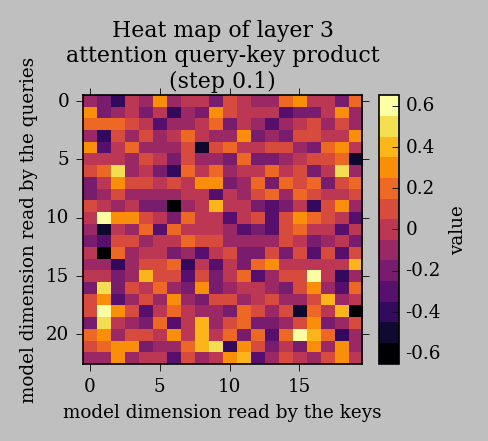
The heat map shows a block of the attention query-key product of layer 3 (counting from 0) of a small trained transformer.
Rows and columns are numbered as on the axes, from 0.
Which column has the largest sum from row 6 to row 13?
2
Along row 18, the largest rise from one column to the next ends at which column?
16
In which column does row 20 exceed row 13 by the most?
1
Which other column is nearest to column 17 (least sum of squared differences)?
0
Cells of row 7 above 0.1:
7
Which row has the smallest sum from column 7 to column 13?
11
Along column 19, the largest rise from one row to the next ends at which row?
19
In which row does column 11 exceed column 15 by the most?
18
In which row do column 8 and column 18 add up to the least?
13
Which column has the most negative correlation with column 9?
5
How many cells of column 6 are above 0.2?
2
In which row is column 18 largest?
6
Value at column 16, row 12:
-0.2
